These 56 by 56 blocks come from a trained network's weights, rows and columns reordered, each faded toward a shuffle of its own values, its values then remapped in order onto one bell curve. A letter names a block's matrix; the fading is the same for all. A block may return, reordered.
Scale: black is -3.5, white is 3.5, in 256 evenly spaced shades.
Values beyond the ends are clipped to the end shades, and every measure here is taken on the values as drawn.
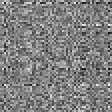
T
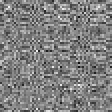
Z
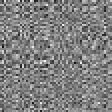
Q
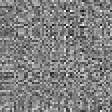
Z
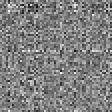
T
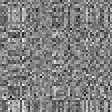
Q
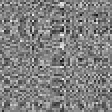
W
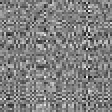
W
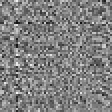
T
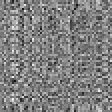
Q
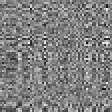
W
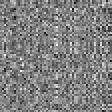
Q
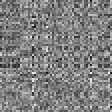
W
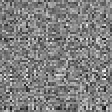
T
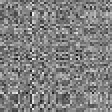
Q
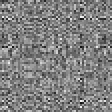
T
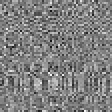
Z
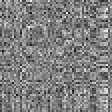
Q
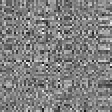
W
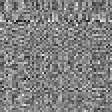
Z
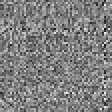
T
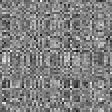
Q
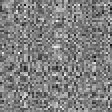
Q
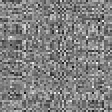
Q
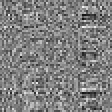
T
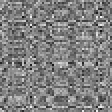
W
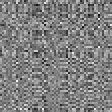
Q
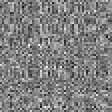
Q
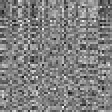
Q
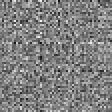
T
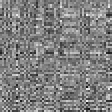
W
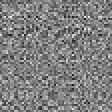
T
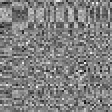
Z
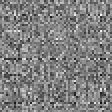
T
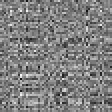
W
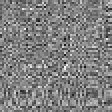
Z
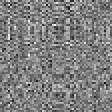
Q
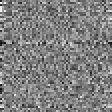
T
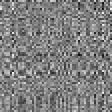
W
